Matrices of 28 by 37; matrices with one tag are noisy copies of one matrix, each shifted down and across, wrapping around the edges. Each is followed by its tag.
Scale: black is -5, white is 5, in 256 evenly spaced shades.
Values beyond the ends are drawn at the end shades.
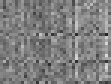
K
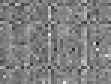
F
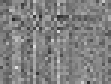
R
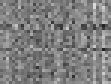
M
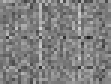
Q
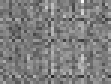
K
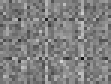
F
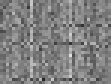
Q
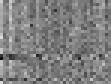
M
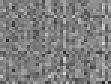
Q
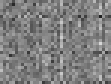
Q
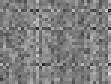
Q
